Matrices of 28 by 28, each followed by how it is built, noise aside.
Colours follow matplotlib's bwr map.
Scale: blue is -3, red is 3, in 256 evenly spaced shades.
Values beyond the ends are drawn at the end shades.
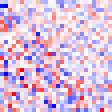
lower triangular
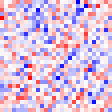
Hankel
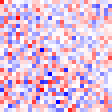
lower triangular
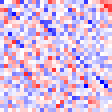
Toeplitz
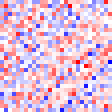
Hankel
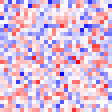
repeating columns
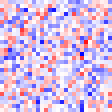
Hankel
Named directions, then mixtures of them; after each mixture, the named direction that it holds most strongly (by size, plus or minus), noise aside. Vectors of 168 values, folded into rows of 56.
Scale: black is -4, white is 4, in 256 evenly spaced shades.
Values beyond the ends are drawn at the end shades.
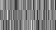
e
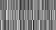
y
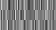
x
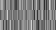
e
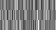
e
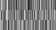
x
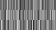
y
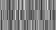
x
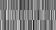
y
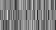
e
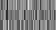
y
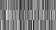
y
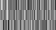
e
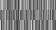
y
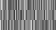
x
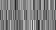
e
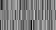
e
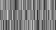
e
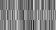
e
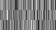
e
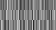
y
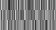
x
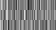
x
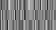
x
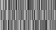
x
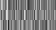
x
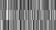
y
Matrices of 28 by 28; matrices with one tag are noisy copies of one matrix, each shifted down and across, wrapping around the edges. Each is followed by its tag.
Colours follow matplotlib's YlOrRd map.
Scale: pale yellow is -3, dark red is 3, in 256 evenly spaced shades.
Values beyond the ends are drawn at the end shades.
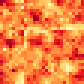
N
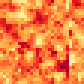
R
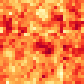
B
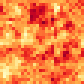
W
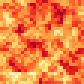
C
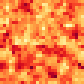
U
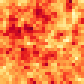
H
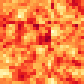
R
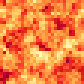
C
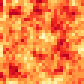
N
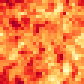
H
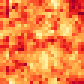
W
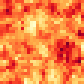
W
